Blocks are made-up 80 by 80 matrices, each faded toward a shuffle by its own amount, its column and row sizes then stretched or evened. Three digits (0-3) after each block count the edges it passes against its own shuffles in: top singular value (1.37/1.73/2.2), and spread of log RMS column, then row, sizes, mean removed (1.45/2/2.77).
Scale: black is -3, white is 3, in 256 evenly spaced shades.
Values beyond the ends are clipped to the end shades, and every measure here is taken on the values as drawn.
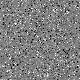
0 0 0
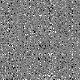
1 2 1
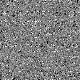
0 0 2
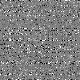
1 0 3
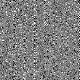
2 2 0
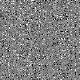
0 2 2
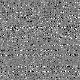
1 0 3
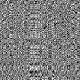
3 1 0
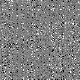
0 3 2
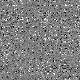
1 1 2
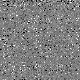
0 1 2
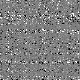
1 2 3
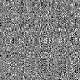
3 2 0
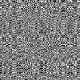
3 0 3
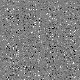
0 2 1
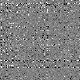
2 2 3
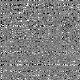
2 2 3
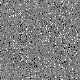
1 2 0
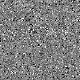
0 1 2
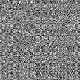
3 0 0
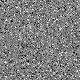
1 0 1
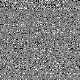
0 1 3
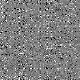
2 2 2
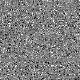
1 0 2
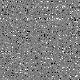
1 1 2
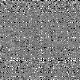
2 1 3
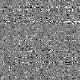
2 2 3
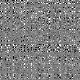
2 3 3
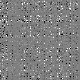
1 3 2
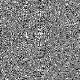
2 2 0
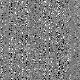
0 3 0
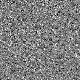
1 0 0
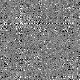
2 2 2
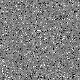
0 1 1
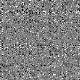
1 2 2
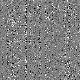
0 3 0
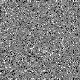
2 1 1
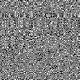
3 0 1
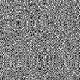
3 1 0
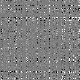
2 3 3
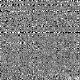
2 2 3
